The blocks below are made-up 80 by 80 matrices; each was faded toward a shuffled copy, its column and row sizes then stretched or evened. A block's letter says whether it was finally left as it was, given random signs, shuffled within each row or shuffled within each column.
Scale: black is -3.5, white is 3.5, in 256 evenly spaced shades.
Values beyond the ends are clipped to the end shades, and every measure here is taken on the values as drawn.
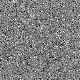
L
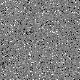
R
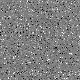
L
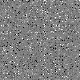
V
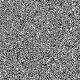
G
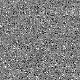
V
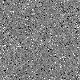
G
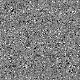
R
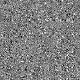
V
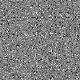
V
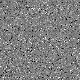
L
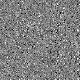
V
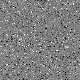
L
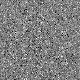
G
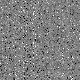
G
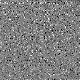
V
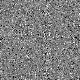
R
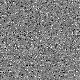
L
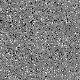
R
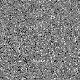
V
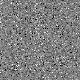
V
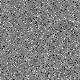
G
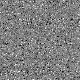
L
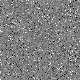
G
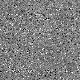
L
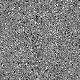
G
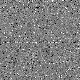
L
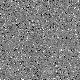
L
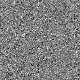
G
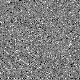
L
